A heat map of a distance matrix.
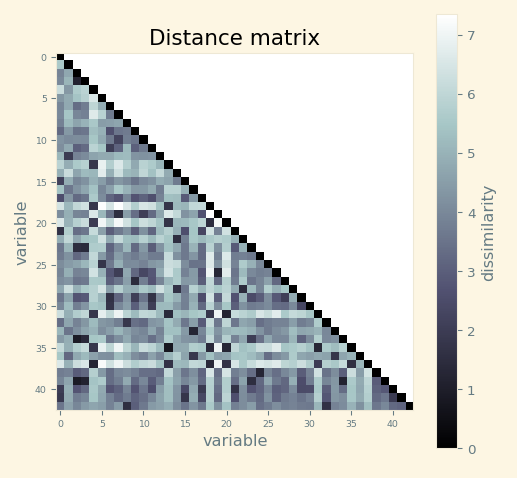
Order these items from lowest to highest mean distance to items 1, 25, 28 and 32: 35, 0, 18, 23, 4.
0, 23, 4, 35, 18
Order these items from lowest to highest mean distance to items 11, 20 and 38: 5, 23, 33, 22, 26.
23, 26, 33, 22, 5
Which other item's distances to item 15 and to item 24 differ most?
38
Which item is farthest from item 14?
5
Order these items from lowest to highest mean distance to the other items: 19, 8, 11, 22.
11, 19, 8, 22
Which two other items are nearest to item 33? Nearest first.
16, 36
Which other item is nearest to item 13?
35
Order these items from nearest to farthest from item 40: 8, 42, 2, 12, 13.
2, 42, 8, 12, 13
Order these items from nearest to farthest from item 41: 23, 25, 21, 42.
21, 42, 23, 25
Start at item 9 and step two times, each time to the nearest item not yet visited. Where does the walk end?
29
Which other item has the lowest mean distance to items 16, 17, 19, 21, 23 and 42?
40
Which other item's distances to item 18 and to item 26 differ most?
19
